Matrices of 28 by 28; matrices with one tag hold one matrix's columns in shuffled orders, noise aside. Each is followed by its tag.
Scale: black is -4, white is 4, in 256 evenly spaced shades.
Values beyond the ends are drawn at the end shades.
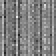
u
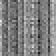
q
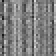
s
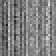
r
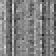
s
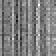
r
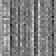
r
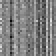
q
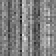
r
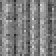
s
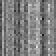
s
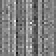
q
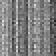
q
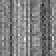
r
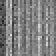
r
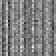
q
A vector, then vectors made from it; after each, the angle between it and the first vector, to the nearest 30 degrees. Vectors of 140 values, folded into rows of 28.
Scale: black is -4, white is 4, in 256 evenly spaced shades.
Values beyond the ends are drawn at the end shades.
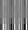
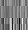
120 degrees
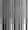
150 degrees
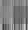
150 degrees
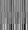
30 degrees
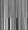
90 degrees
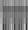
150 degrees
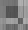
90 degrees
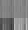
60 degrees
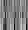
120 degrees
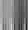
120 degrees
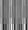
150 degrees
